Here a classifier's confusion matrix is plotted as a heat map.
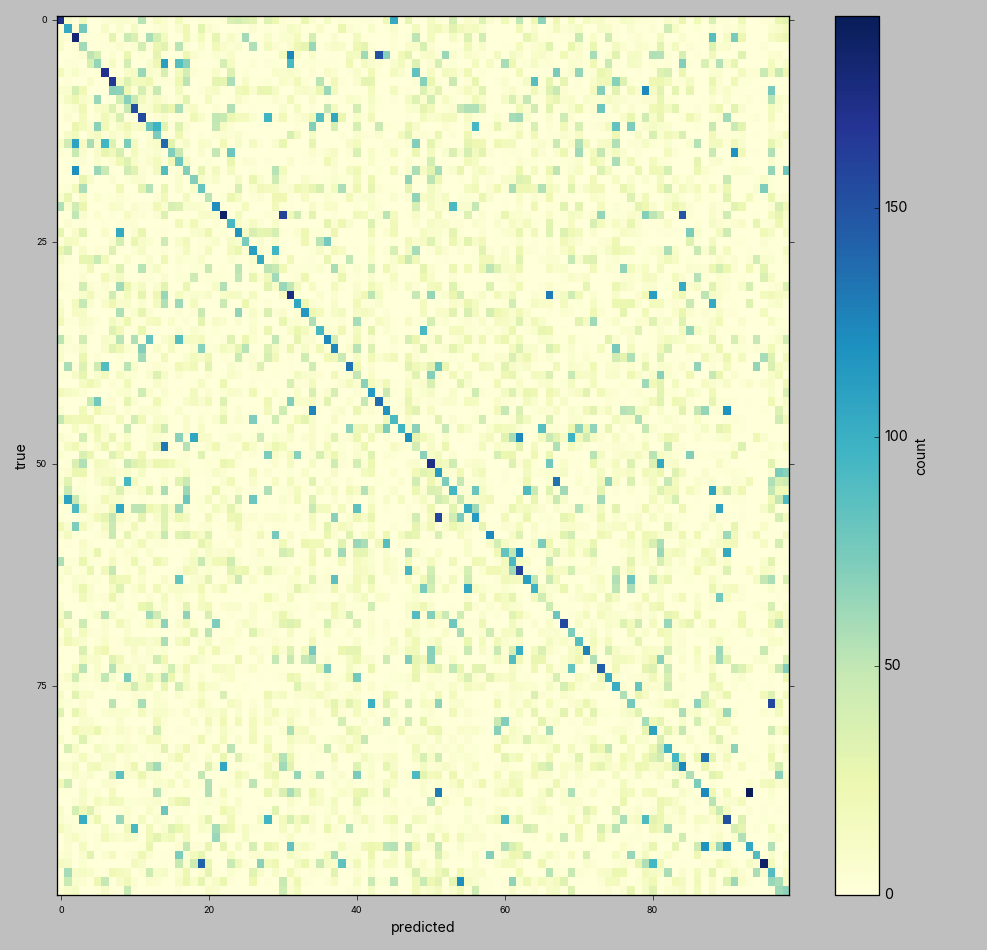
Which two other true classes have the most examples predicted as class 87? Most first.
83, 93
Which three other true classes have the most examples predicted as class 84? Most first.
22, 30, 5
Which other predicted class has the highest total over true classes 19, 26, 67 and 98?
48
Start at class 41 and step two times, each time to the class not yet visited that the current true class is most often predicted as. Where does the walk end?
60
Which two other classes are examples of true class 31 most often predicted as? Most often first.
66, 80
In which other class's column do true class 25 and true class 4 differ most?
43
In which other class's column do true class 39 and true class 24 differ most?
8
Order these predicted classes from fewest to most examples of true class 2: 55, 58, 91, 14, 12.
58, 14, 55, 12, 91
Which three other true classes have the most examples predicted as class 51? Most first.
56, 87, 39
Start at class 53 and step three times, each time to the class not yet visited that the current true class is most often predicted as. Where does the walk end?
81
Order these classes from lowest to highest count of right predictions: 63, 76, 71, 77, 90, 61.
76, 77, 61, 63, 71, 90
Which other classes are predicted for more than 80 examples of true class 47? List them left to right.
18, 62, 69
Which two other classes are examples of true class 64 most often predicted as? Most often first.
55, 49
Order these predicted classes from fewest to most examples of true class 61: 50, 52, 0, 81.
52, 50, 81, 0
